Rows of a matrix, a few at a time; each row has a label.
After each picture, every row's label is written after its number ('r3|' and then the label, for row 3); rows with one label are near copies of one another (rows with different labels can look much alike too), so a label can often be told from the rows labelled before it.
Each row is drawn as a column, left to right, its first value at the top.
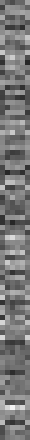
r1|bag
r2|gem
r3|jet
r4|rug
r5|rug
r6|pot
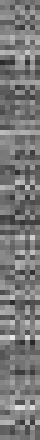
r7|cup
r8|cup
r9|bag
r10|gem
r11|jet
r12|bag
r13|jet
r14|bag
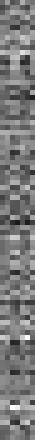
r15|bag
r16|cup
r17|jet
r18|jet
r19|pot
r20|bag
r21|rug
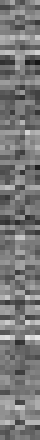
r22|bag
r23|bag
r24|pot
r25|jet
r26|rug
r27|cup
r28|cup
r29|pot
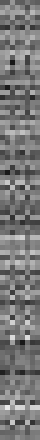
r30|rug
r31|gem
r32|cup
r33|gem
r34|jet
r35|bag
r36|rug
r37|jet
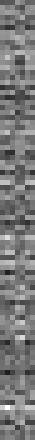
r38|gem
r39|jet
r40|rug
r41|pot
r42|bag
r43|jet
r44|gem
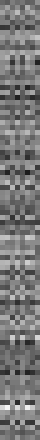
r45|rug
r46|gem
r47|cup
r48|rug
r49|bag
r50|gem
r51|rug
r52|pot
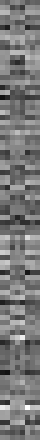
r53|rug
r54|rug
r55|bag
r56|cup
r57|bag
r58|jet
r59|rug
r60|jet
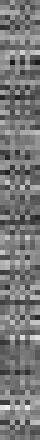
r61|rug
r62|gem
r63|pot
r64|rug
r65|bag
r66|gem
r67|bag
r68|cup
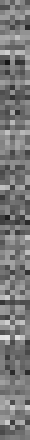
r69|bag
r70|cup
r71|rug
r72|pot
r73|cup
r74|jet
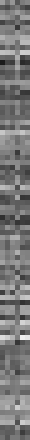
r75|cup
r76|bag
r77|cup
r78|jet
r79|bag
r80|bag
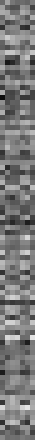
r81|rug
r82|pot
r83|bag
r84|bag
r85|rug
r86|jet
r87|bag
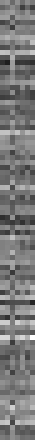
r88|cup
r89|cup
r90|jet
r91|cup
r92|bag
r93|cup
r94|bag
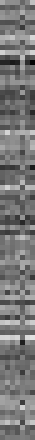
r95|pot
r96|cup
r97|pot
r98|cup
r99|jet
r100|cup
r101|pot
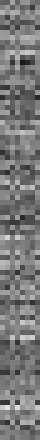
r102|rug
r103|gem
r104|pot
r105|jet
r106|cup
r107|pot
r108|bag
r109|rug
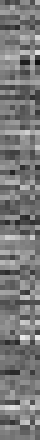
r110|jet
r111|jet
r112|gem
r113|jet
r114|cup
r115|cup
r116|jet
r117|pot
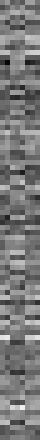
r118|bag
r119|cup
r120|rug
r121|rug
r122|gem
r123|pot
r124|pot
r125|bag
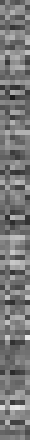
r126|gem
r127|cup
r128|rug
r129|gem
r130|gem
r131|bag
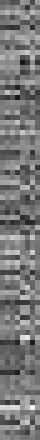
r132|jet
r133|rug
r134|jet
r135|rug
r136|cup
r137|bag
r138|jet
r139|pot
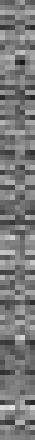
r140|rug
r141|jet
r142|jet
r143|cup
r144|pot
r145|rug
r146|rug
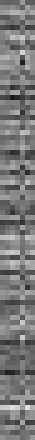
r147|jet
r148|jet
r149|rug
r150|rug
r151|pot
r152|gem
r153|rug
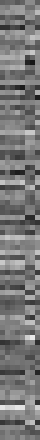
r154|gem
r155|jet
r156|gem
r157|gem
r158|gem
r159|cup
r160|cup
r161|rug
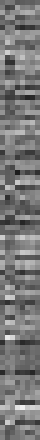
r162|jet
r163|bag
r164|bag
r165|gem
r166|jet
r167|rug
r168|rug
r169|gem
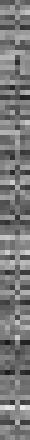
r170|jet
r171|jet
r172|gem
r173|cup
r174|rug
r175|rug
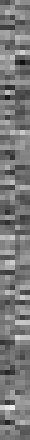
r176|jet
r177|rug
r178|gem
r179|pot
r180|cup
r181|cup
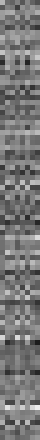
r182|pot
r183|jet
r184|rug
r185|bag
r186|gem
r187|cup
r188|gem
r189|jet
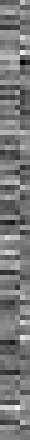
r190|jet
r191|jet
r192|jet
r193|gem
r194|pot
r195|pot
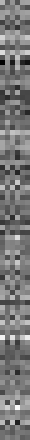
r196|pot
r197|rug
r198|cup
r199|gem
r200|pot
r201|pot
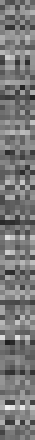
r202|bag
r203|jet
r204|jet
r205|bag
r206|gem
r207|pot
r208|rug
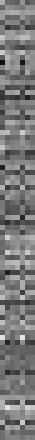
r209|pot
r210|jet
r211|rug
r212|rug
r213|cup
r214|rug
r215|rug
